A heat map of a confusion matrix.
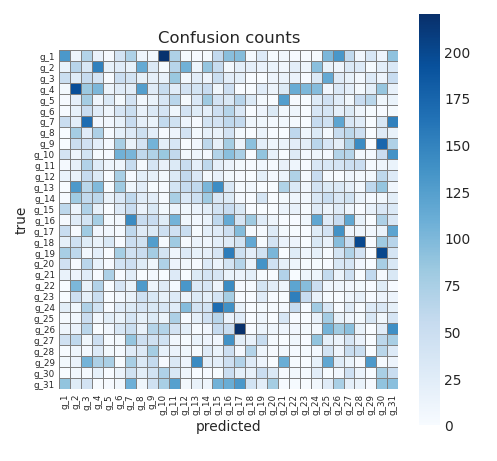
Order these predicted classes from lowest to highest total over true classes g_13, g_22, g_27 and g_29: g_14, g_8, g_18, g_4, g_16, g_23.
g_18, g_23, g_14, g_8, g_4, g_16
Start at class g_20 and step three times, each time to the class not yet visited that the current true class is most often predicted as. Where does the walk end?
g_10
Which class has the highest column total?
g_16
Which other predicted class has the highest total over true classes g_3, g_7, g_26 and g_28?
g_31
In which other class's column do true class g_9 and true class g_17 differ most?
g_30
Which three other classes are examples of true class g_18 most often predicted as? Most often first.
g_28, g_9, g_26
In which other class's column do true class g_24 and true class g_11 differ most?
g_15
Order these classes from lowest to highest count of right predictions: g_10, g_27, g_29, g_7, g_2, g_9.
g_27, g_7, g_2, g_10, g_9, g_29
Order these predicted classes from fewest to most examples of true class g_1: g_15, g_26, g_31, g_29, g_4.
g_4, g_29, g_15, g_31, g_26
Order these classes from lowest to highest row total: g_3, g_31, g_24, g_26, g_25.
g_25, g_3, g_24, g_26, g_31
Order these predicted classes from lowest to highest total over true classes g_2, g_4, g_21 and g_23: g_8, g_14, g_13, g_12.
g_13, g_12, g_14, g_8
